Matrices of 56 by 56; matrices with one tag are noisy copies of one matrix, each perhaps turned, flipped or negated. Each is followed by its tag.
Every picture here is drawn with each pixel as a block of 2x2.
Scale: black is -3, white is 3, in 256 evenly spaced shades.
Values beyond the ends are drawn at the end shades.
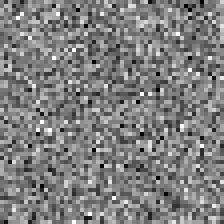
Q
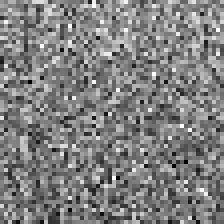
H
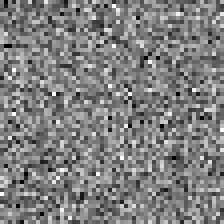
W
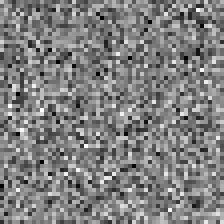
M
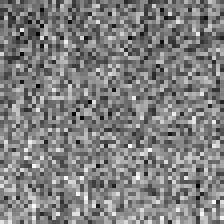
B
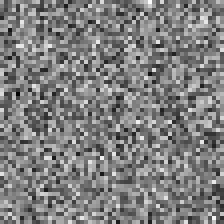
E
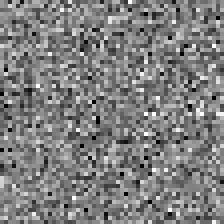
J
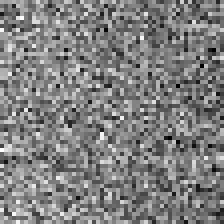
B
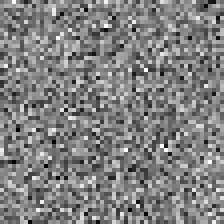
W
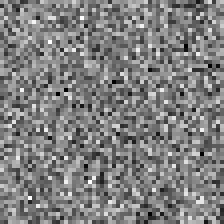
Q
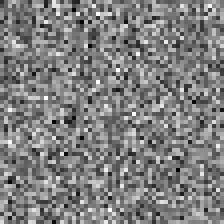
E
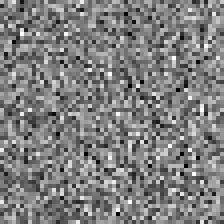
M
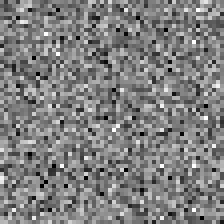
E
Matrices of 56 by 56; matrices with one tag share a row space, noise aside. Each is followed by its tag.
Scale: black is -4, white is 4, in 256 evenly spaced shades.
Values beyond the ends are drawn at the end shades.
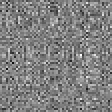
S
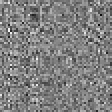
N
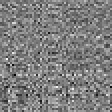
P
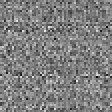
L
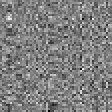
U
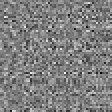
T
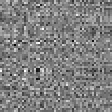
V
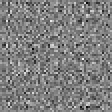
S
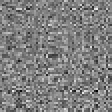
U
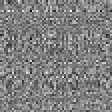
L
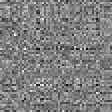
V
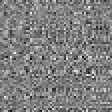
T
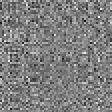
N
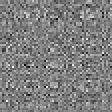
S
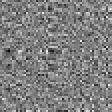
U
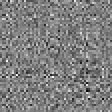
S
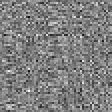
U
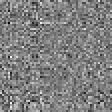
N
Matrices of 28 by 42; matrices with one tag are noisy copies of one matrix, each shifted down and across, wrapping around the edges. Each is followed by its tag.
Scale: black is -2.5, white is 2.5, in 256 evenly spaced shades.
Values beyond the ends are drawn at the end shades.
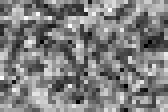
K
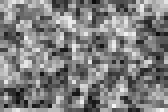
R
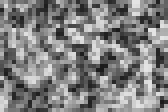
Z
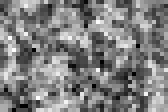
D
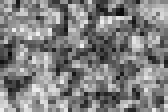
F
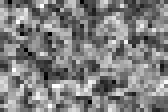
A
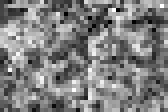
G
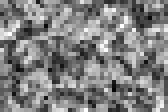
A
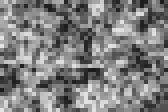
G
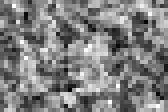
D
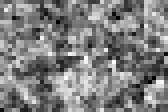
G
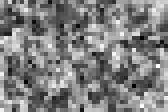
Z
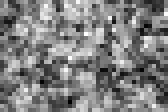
F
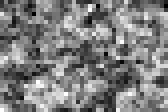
G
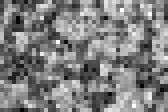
F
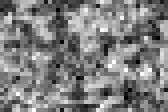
G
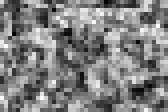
R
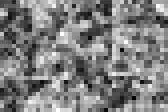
G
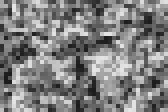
G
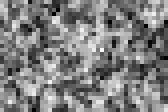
Z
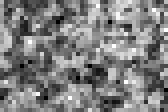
F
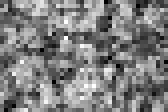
F
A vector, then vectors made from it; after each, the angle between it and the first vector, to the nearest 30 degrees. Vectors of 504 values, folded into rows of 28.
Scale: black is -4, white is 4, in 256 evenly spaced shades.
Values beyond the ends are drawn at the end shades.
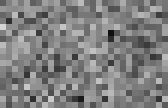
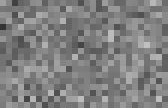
150 degrees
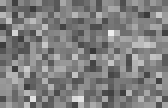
150 degrees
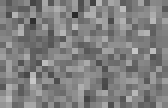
90 degrees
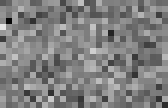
30 degrees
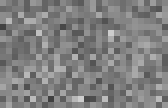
150 degrees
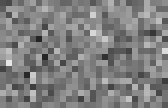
90 degrees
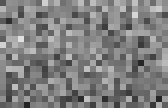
60 degrees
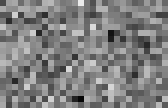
30 degrees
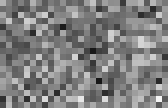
150 degrees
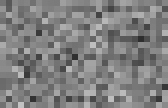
60 degrees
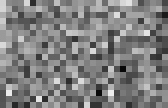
60 degrees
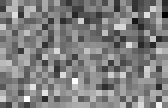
60 degrees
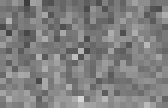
120 degrees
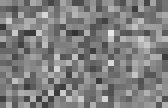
150 degrees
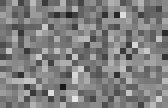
120 degrees
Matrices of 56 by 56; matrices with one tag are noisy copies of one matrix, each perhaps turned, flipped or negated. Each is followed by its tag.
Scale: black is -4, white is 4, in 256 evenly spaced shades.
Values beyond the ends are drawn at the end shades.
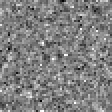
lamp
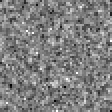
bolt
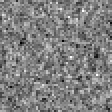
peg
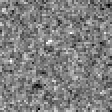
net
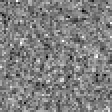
peg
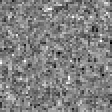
lamp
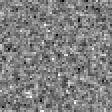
lamp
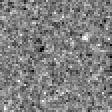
net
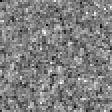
bolt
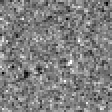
net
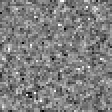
lamp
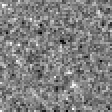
net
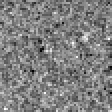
net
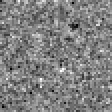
net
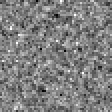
peg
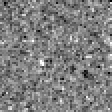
net
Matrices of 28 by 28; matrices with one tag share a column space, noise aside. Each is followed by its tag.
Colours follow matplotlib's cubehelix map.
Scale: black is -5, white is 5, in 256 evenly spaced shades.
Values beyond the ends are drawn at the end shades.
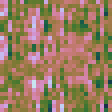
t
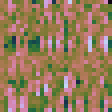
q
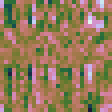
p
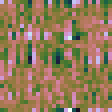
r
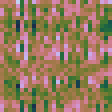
t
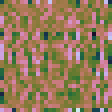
r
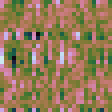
r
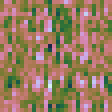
t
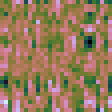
q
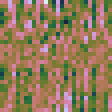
p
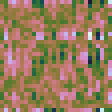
r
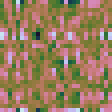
r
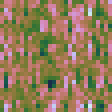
t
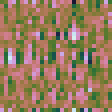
r
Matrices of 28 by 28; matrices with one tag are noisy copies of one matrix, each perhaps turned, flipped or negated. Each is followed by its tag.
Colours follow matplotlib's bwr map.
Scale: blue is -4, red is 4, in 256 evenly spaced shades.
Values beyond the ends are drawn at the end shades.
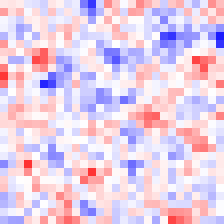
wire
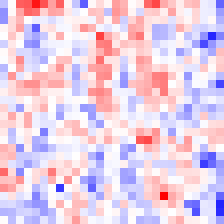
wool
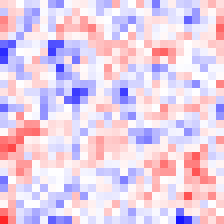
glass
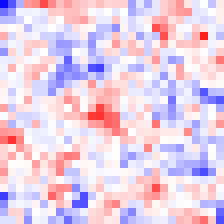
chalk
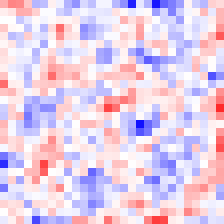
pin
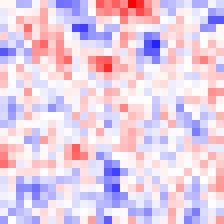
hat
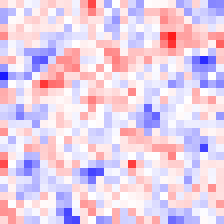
wire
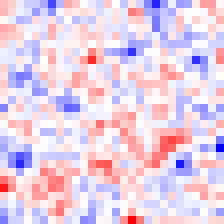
wire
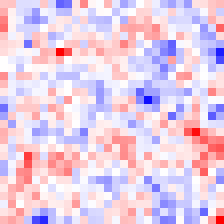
glass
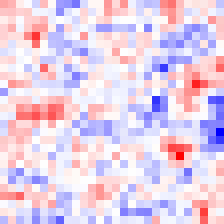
hat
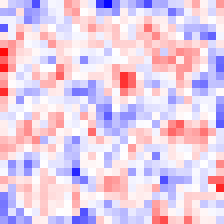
pin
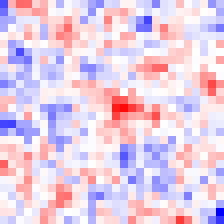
chalk
